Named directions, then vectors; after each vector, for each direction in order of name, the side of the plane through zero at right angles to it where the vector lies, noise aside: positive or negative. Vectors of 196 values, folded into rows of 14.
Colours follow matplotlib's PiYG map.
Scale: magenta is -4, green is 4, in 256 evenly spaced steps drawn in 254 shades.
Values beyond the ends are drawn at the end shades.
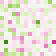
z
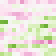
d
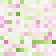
negative, negative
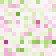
negative, negative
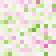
positive, positive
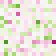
positive, positive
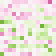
positive, negative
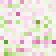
positive, positive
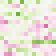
negative, negative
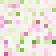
negative, negative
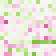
negative, negative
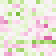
negative, negative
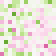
negative, positive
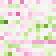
positive, positive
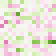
negative, negative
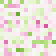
negative, negative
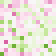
positive, negative
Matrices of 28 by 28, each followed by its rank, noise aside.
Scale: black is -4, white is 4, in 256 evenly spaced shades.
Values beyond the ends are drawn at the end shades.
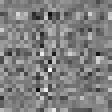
four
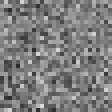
eight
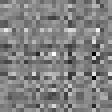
three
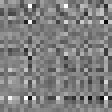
two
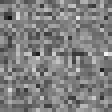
six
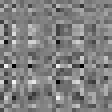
two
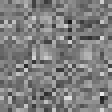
four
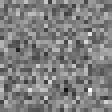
six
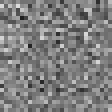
eight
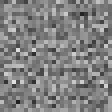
eight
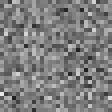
eight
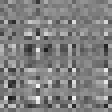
two
